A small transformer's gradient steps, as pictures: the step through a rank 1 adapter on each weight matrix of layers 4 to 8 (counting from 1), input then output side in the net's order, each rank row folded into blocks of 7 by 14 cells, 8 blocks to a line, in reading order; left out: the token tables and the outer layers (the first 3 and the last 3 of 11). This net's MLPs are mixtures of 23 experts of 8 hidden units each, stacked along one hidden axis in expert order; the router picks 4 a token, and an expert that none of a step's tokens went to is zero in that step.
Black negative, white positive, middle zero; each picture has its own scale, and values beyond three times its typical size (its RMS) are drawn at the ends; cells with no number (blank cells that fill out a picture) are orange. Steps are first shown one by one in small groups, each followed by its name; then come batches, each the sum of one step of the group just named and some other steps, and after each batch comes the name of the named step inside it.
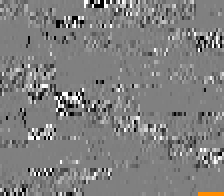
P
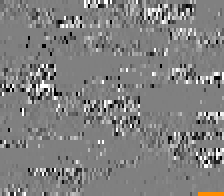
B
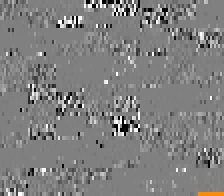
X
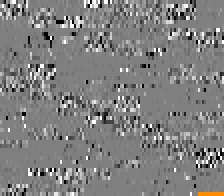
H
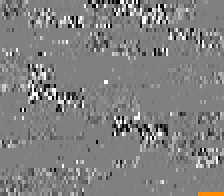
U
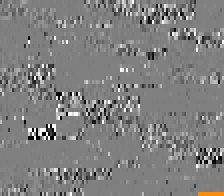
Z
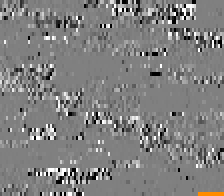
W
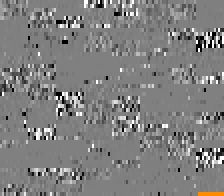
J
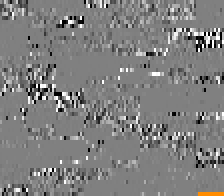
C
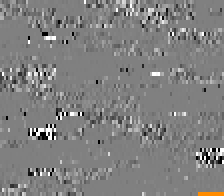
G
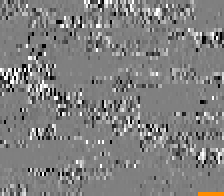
B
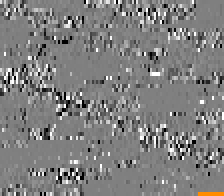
C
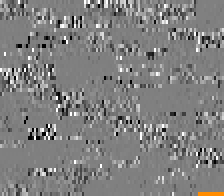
Z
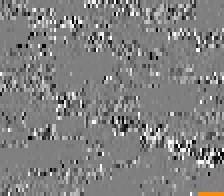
H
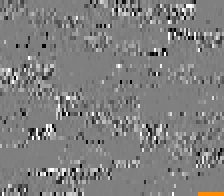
W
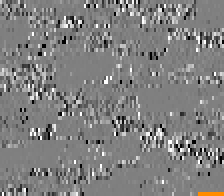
U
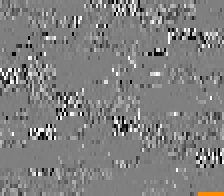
G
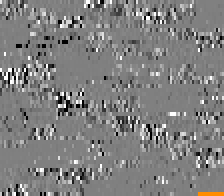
J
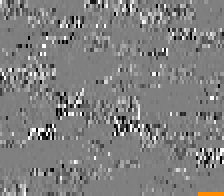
G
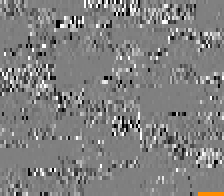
B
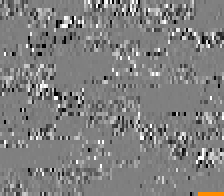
B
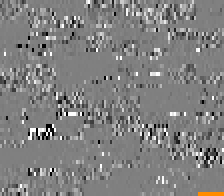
G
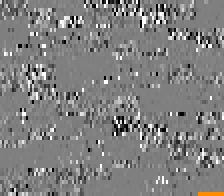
U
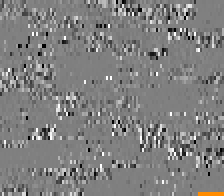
W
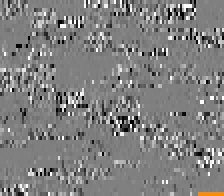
H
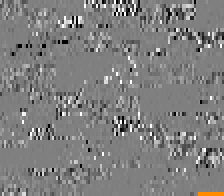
X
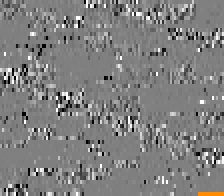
J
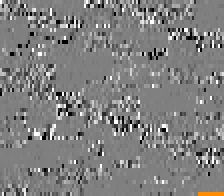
J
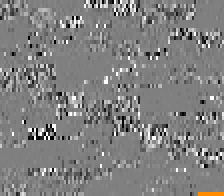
Z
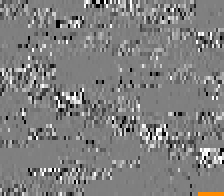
P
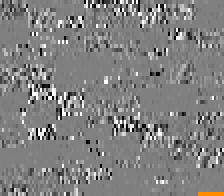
U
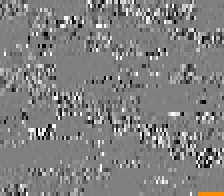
H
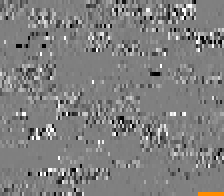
W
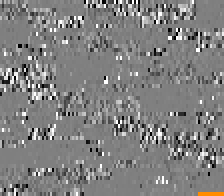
U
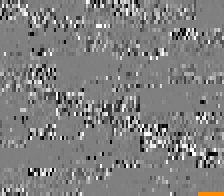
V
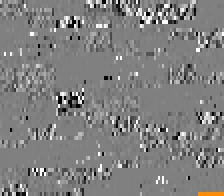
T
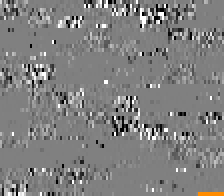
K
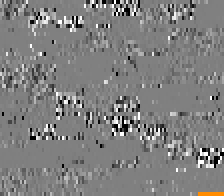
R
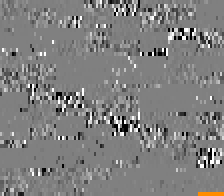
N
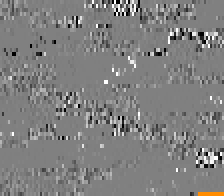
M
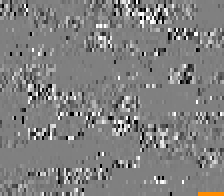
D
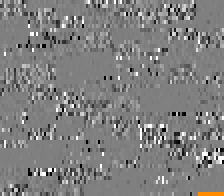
T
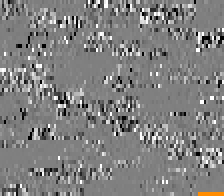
K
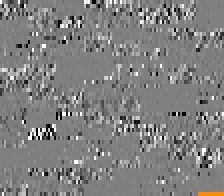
D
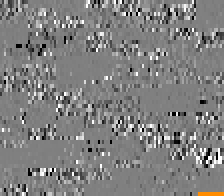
V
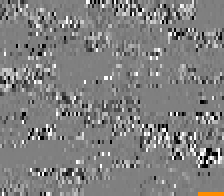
V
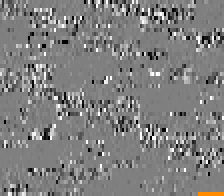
K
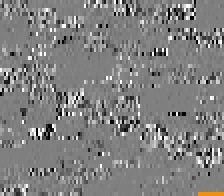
N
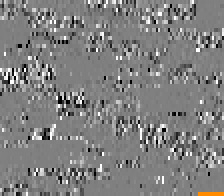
T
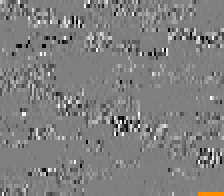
N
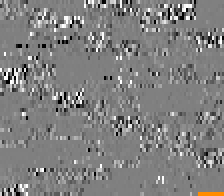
T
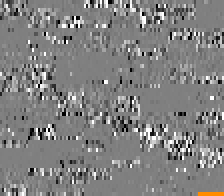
K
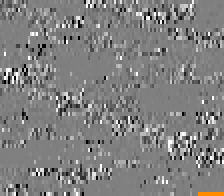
T
